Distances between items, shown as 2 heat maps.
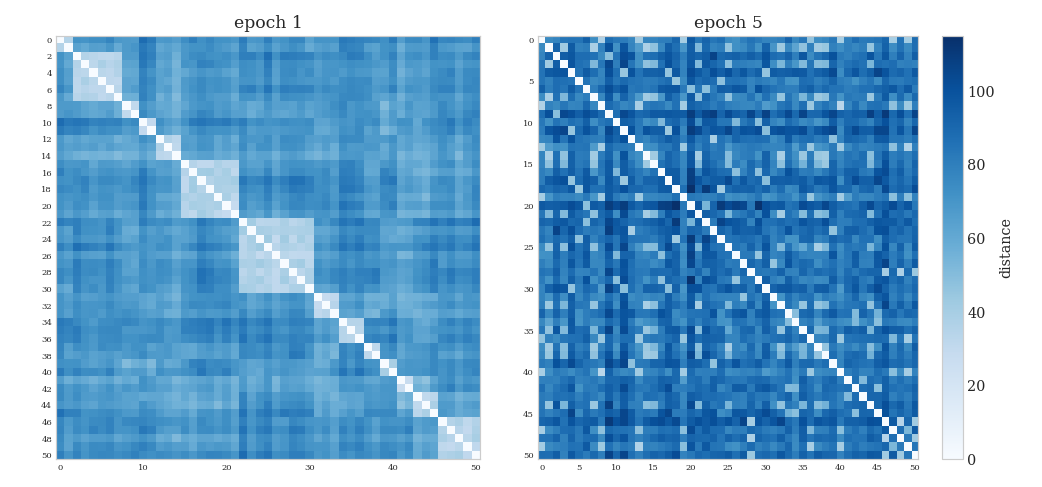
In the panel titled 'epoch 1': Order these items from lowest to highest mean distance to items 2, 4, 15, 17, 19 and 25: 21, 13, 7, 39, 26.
21, 7, 26, 13, 39
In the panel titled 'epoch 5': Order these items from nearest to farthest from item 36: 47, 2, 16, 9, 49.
49, 47, 2, 16, 9
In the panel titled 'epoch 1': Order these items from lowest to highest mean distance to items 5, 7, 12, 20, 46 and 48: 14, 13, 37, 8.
14, 13, 8, 37
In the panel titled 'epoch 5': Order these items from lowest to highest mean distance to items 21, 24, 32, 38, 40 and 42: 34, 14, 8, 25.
14, 25, 34, 8
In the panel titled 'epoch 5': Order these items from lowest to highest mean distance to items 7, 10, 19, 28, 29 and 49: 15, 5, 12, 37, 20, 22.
37, 15, 5, 12, 22, 20
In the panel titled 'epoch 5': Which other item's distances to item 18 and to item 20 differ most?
24
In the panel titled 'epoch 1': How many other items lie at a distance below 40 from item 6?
5
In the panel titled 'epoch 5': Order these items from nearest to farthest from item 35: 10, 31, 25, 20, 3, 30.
3, 25, 10, 31, 30, 20
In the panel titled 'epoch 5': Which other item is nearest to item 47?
0
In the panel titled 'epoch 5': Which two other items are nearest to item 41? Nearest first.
43, 19
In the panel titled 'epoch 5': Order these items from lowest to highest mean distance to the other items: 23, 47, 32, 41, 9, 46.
32, 47, 41, 23, 46, 9
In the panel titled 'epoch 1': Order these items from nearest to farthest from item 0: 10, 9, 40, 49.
9, 49, 40, 10
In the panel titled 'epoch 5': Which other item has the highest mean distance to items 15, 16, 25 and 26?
20
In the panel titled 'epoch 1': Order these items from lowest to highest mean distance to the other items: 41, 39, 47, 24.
41, 24, 39, 47
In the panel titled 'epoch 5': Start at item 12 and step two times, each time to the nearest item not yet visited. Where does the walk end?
39
